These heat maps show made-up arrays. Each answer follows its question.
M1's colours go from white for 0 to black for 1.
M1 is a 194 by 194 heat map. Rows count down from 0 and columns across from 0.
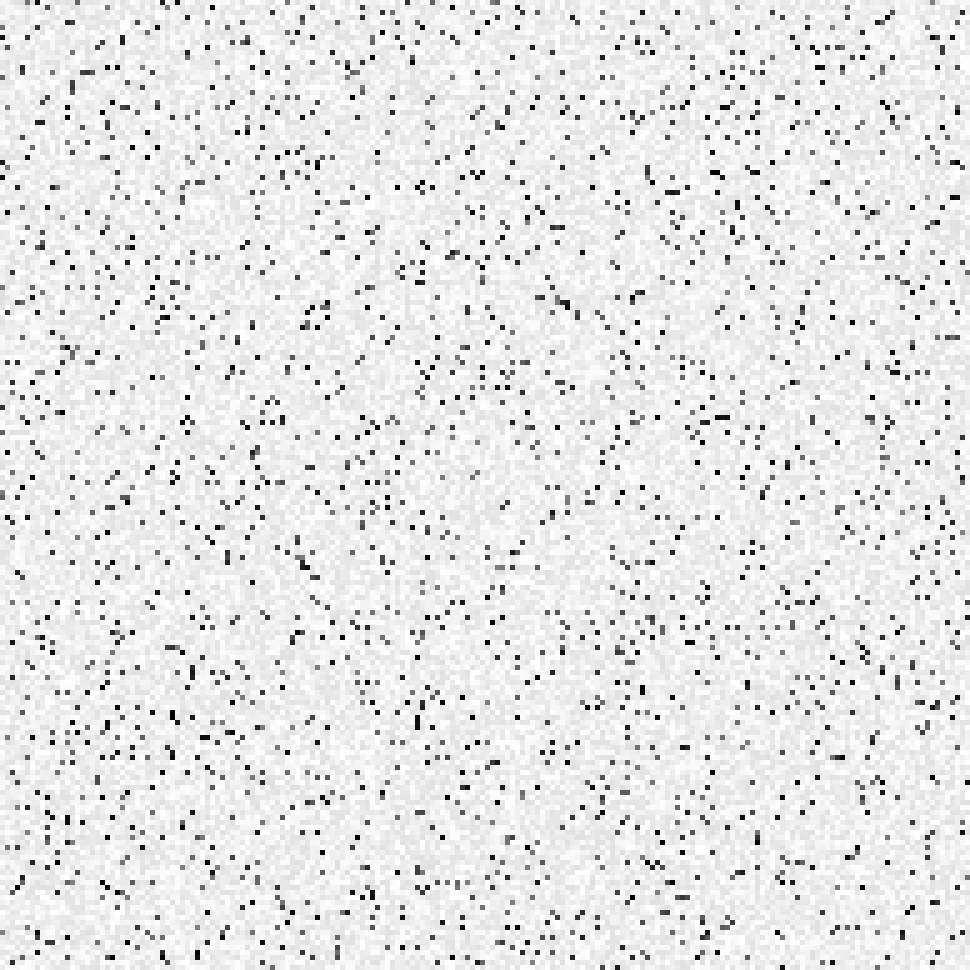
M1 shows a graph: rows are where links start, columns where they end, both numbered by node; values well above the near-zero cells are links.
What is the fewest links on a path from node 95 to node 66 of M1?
3
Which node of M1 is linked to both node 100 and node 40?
node 65
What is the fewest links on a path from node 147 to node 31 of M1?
3
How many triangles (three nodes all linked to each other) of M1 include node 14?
3
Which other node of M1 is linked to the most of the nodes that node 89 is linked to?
node 20
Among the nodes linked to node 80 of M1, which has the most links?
node 148
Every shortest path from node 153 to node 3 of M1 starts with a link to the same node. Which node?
node 79
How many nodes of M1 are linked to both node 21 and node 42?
4
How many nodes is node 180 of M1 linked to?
7
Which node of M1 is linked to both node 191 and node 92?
node 139
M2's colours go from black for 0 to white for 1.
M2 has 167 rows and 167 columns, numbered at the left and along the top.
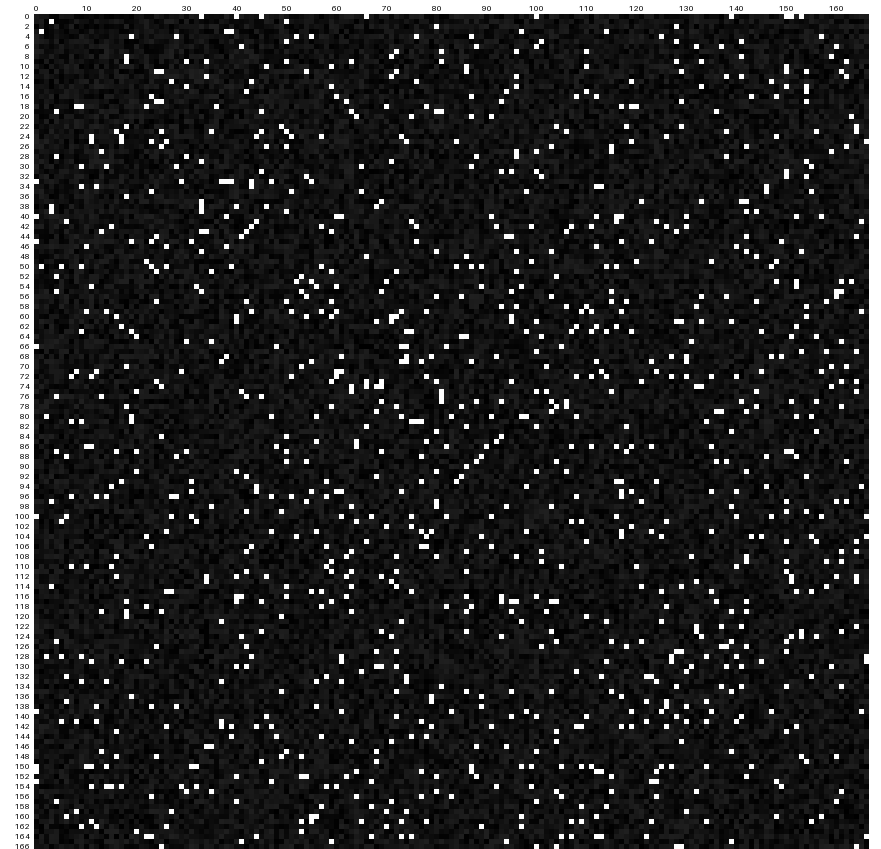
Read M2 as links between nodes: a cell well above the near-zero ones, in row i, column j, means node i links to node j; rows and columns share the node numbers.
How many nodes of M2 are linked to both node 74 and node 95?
0
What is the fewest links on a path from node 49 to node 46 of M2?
4
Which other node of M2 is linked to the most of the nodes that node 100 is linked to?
node 40
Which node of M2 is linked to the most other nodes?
node 150
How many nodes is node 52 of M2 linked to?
3
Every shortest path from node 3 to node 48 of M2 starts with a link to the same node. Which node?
node 39
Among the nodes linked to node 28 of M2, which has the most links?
node 96
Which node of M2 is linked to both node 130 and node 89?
node 138
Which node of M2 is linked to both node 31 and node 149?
node 45
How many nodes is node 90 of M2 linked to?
1
